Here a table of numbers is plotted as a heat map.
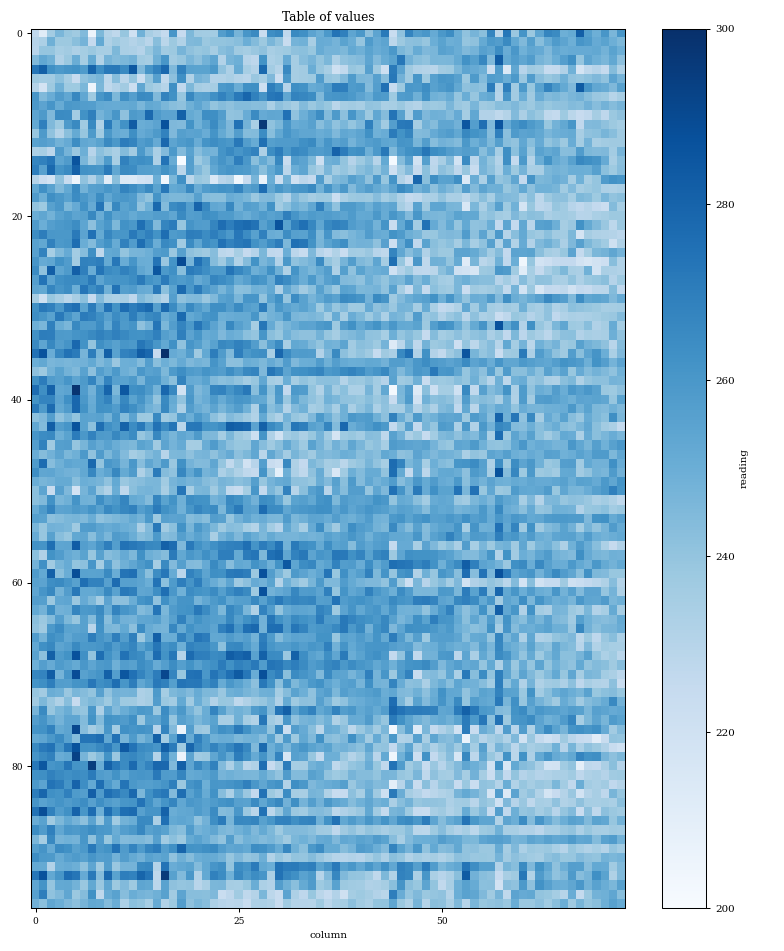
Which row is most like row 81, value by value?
33
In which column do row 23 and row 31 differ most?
18
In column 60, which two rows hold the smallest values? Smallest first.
25, 26
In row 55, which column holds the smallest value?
22
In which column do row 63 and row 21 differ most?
57
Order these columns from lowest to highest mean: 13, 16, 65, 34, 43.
65, 43, 34, 13, 16
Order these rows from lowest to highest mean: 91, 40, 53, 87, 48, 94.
94, 87, 48, 40, 53, 91
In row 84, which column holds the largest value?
13
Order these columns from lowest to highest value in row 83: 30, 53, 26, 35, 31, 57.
30, 26, 35, 53, 57, 31
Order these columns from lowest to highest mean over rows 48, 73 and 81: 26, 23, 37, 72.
37, 26, 23, 72
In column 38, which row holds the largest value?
43
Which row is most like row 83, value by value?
4
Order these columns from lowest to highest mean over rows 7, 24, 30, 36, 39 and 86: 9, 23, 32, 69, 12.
69, 32, 12, 23, 9
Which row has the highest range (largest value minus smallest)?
39
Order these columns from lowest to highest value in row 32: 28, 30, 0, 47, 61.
30, 0, 47, 61, 28
